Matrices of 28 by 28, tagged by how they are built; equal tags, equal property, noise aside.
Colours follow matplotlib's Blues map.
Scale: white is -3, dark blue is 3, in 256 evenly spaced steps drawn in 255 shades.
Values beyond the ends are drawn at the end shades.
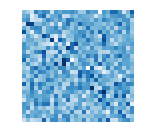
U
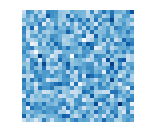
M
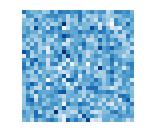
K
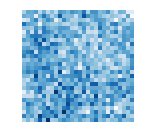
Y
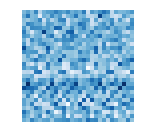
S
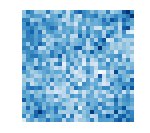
Y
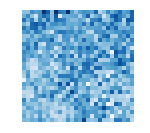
Y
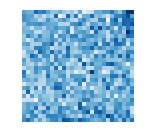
Y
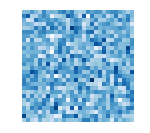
M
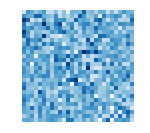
U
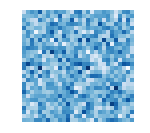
S
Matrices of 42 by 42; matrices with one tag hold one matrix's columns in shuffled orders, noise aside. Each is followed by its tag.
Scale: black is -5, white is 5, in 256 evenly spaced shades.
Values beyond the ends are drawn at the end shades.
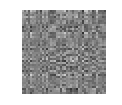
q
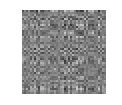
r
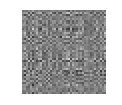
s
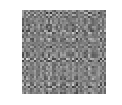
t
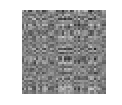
r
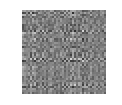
t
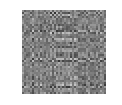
t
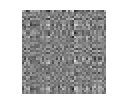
r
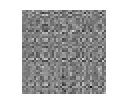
t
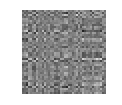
t
